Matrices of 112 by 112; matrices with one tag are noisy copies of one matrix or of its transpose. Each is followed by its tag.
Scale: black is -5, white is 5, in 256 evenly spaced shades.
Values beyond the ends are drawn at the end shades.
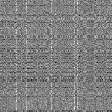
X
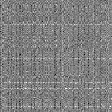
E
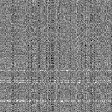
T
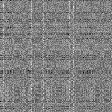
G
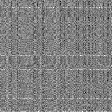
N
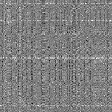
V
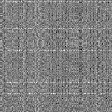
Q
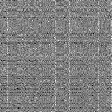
N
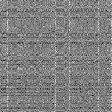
N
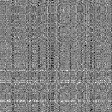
T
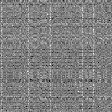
Q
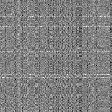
X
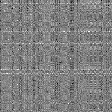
G
